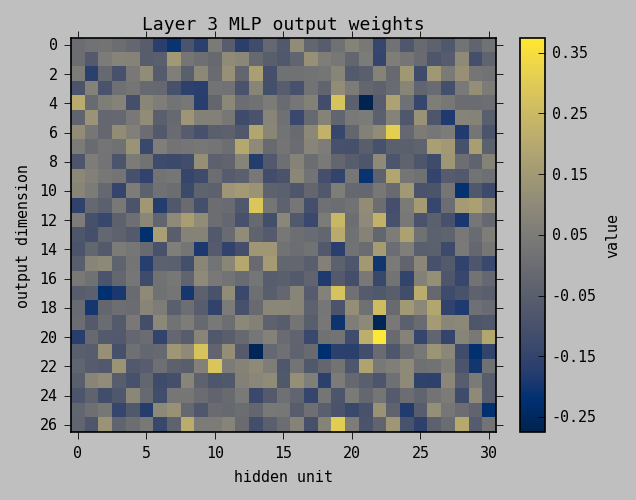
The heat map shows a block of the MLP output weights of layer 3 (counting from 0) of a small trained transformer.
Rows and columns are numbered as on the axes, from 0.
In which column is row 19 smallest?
22
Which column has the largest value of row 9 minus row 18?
1
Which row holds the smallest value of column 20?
21
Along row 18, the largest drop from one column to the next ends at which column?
27
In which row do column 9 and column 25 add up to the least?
4
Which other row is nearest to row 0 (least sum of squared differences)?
3
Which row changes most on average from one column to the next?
26
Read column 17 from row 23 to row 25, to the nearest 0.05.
0.05 -0.15 0
